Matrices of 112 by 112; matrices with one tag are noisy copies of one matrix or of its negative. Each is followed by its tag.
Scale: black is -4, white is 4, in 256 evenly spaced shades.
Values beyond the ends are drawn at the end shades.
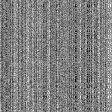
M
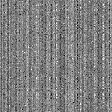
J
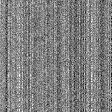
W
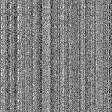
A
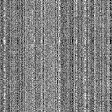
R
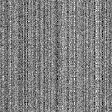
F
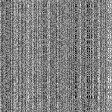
M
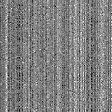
W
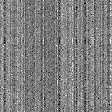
R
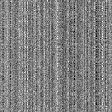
F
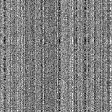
R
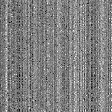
W
